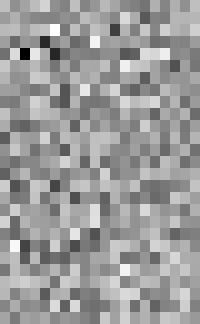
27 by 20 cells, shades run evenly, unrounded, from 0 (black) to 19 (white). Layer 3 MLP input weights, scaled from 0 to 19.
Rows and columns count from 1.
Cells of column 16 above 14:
4
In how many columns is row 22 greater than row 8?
10
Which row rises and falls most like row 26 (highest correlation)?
23
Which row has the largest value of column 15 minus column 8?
11
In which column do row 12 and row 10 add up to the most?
5
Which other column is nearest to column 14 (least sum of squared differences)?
13
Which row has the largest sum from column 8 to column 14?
16
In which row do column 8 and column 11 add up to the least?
17
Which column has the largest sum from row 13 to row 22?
18
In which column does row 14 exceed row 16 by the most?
6
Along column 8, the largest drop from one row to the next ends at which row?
21
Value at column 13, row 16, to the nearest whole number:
12
